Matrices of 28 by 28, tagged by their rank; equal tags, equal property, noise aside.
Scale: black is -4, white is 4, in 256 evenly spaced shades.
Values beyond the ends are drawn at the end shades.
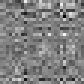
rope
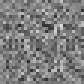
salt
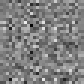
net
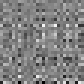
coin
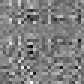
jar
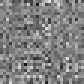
net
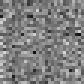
net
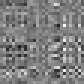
coin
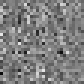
salt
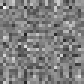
jar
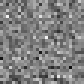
net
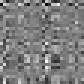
coin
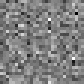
net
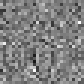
salt
